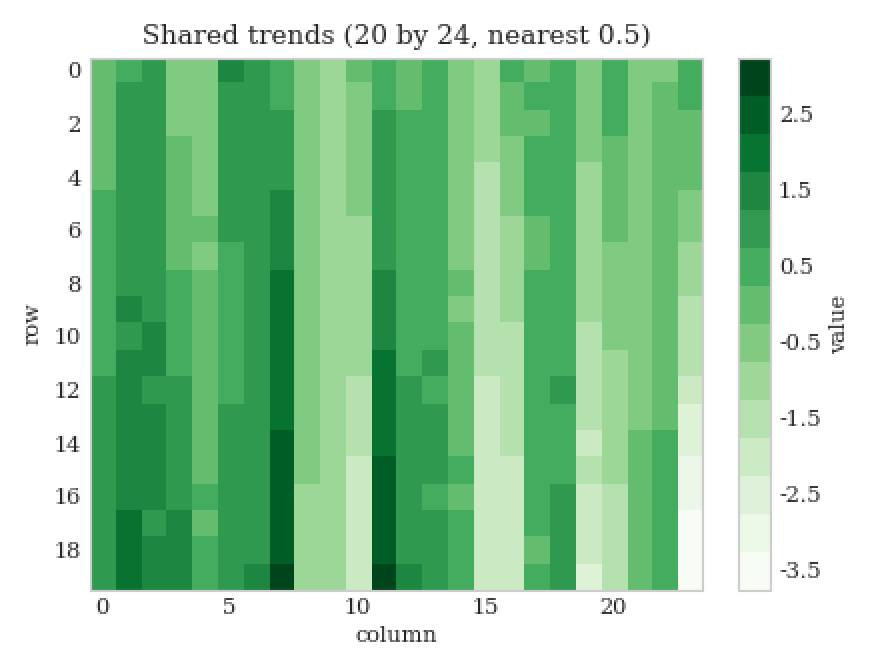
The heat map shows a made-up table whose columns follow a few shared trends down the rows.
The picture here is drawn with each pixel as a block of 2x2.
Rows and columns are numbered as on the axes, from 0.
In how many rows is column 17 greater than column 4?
16
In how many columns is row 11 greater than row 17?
8
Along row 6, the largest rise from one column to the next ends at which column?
11
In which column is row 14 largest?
7
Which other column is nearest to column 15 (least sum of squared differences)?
19
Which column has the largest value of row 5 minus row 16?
23
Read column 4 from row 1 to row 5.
-0.5 -0.5 -0.5 -0.5 -0.5
